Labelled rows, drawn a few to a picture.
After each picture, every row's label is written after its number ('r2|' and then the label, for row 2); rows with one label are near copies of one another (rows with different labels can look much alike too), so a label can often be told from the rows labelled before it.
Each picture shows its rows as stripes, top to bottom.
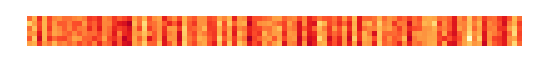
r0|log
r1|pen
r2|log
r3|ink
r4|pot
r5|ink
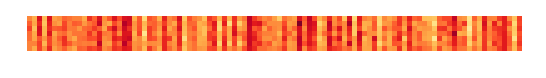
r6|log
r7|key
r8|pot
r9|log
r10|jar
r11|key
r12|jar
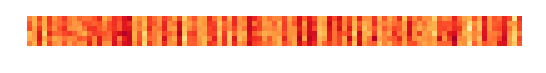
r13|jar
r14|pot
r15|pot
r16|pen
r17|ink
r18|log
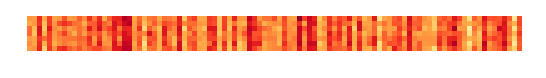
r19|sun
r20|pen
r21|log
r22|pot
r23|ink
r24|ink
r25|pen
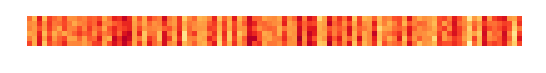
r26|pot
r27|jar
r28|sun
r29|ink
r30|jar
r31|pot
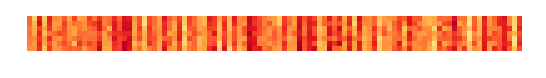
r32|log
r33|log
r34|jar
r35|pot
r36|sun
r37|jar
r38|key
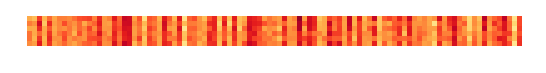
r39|ink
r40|key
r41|ink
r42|jar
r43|log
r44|jar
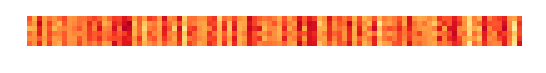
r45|pot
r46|sun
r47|ink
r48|log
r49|ink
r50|sun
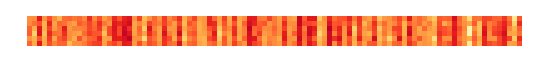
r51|sun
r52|jar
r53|pot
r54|pot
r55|jar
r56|pot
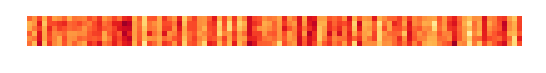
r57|ink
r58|pen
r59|pen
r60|pot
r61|sun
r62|log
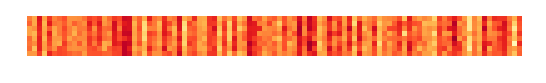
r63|pot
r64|log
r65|ink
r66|jar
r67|log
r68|sun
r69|pot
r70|pen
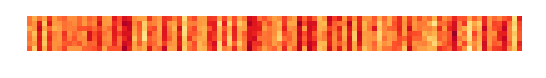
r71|jar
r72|key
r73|ink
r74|log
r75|log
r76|key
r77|pot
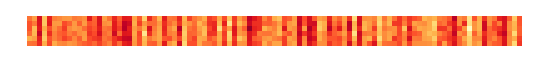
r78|log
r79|key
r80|pot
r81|log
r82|pen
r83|ink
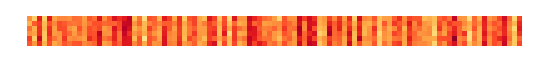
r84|log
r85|pen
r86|jar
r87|key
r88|log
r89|key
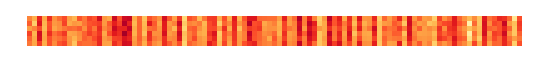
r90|jar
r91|pot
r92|ink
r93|pot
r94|pot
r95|jar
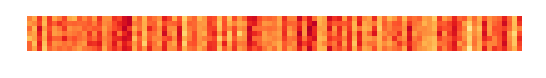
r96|jar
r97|pen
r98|pot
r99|ink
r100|pen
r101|log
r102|pot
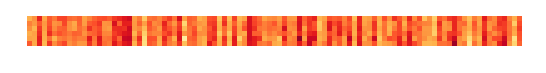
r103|pen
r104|jar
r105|jar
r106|pen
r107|ink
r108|log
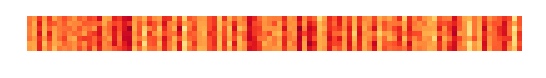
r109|jar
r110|pot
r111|ink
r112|log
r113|jar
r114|ink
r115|ink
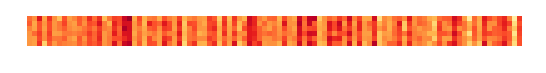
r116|sun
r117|jar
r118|jar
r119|sun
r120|jar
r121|ink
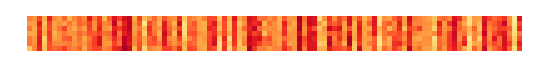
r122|sun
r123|ink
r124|jar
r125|ink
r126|key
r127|key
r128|pen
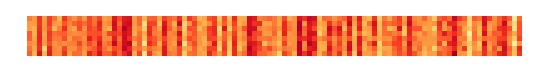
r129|sun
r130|ink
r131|jar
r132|pot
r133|log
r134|ink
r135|key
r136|log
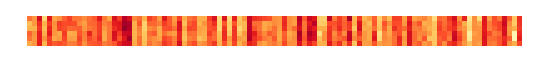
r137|key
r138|pen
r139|pen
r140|sun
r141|sun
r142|pen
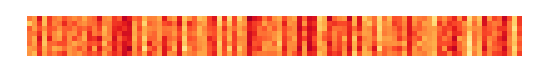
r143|key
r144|pen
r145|sun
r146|sun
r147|log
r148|pot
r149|ink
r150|pot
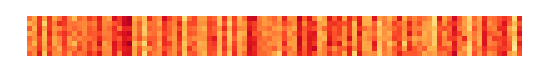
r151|jar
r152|pen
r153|log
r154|pen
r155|key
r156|jar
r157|sun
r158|log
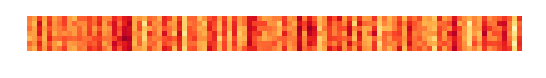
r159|jar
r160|log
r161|sun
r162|ink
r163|pen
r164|sun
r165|jar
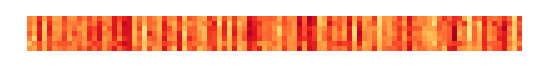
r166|sun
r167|key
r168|log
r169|log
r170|log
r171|pen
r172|ink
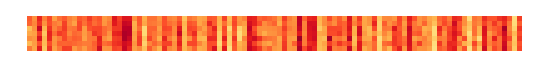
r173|sun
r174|sun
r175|pen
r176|pen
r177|key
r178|pen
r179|key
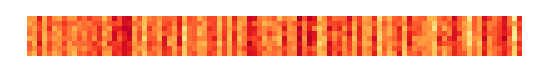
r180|sun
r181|pen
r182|jar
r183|sun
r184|ink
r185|pot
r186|jar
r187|jar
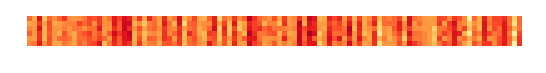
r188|pot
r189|ink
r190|key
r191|sun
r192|jar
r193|sun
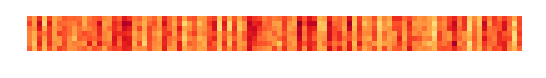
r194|key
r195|key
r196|key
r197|jar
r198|jar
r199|log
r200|pot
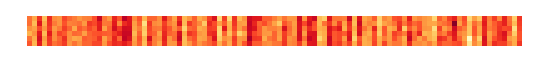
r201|key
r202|log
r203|jar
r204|pen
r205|pot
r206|pot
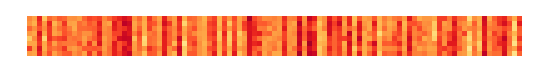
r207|pot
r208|jar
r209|jar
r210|key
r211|pen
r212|ink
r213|pot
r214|ink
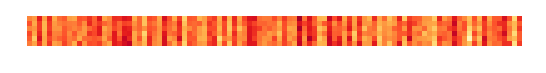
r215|jar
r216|log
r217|key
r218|log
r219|pot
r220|jar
